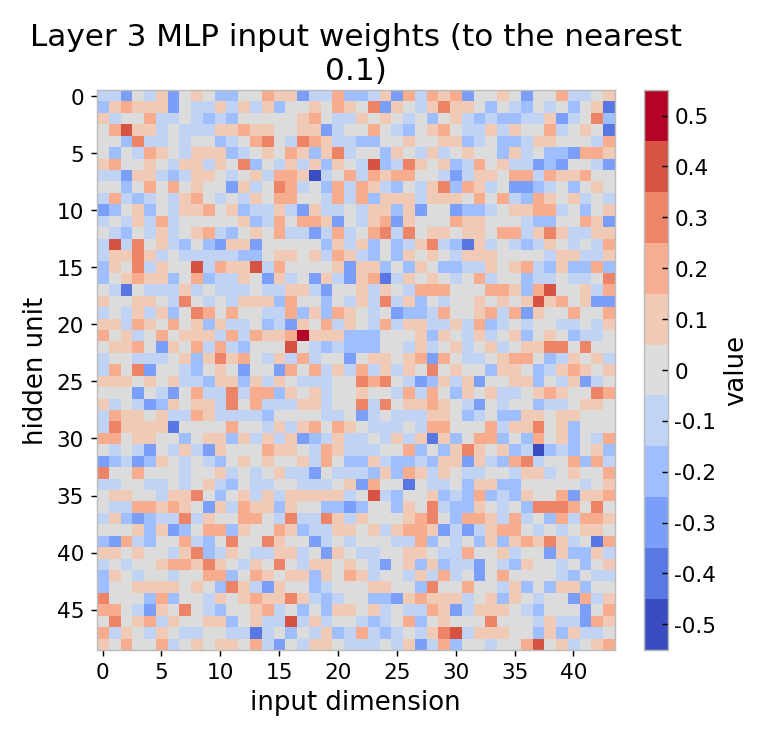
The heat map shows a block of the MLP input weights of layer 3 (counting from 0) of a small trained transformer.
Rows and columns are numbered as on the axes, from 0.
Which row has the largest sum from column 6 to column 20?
21
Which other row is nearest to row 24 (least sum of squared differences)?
14
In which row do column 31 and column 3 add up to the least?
32
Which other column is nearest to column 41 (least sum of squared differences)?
27
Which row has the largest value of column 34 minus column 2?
17
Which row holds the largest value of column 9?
41
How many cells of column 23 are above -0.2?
40
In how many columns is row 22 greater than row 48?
17
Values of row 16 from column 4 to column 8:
0.1 0.1 -0.2 0 0.2
